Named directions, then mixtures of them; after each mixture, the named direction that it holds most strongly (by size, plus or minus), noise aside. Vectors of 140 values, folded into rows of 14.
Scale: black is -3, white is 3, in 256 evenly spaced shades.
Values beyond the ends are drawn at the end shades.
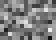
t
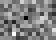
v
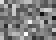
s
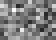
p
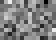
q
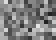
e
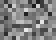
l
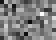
s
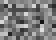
l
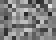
l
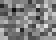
p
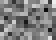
t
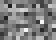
l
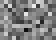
l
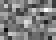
t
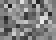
l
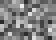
t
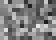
e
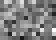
v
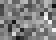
v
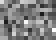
v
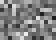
s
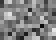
q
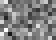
t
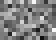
q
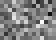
l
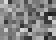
e
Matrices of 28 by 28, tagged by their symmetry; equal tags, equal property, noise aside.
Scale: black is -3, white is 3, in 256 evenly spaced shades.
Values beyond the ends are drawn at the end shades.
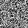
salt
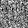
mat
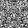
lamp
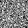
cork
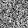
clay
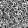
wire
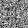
wire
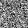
mat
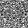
lamp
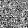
cork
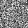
salt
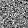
mat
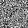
salt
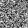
cork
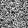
mat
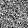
salt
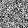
salt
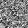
cork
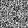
wire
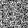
wire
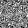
clay
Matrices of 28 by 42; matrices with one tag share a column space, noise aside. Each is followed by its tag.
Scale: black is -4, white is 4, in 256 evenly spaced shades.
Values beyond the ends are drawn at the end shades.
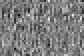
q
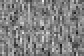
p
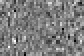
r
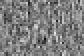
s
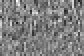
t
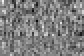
t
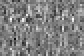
q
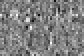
q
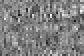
q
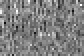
t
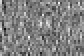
r
